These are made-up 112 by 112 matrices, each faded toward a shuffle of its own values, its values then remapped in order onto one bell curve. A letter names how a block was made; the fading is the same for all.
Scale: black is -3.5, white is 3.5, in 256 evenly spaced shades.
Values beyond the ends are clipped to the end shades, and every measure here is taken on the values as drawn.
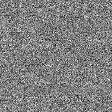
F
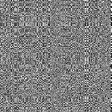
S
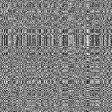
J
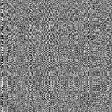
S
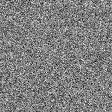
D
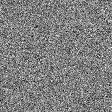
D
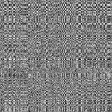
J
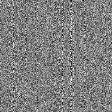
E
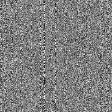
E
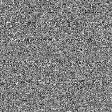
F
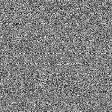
F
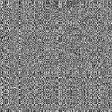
S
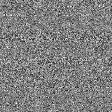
F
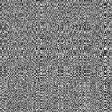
S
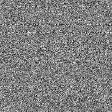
F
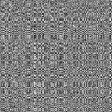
J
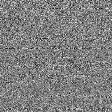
F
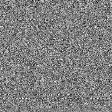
F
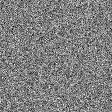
D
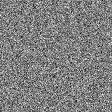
D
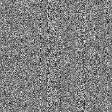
E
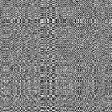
J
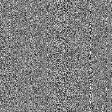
E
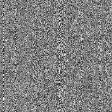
E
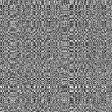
J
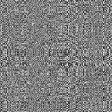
S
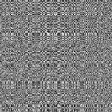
J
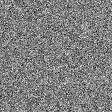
D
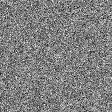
D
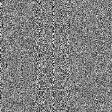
E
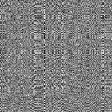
S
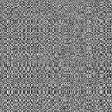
J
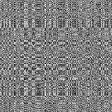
J
